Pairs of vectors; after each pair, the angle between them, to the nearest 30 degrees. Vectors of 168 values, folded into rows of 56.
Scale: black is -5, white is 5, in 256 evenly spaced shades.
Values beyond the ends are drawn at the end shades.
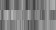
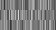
90 degrees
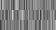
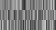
90 degrees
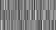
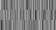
150 degrees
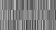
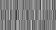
90 degrees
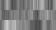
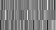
90 degrees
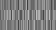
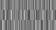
120 degrees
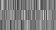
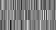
30 degrees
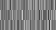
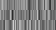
90 degrees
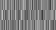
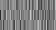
90 degrees
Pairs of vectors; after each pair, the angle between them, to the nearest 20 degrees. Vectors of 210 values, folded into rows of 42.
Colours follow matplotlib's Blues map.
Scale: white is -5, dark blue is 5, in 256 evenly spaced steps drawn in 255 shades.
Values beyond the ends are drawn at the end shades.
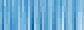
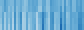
100 degrees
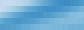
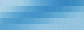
20 degrees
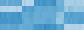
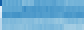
80 degrees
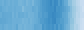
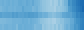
160 degrees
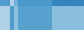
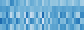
120 degrees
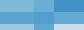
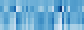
60 degrees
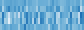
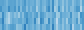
40 degrees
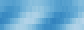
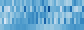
120 degrees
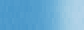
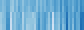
120 degrees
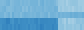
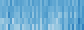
120 degrees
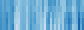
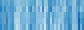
20 degrees
